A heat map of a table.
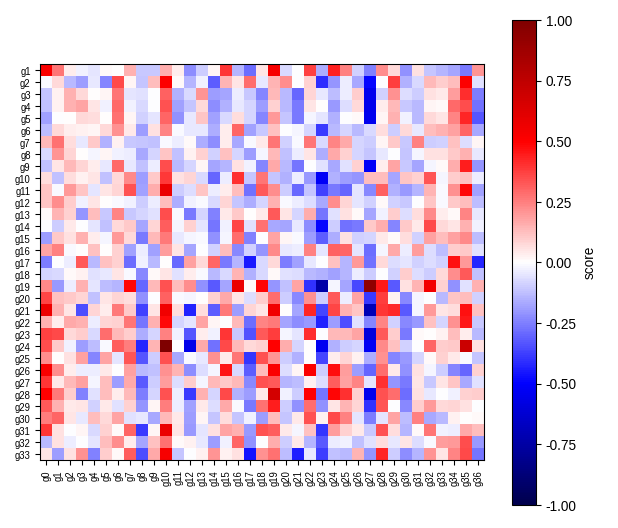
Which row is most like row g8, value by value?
g12
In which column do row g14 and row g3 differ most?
g27
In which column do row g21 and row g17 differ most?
g0
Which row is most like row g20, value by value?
g29
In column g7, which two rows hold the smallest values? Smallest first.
g17, g16
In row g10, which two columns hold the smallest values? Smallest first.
g23, g14
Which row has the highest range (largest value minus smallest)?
g19
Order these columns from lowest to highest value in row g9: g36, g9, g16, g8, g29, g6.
g36, g8, g9, g16, g29, g6
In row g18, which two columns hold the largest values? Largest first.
g35, g34
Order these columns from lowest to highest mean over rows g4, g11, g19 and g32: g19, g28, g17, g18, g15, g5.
g17, g15, g5, g19, g18, g28
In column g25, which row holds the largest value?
g28
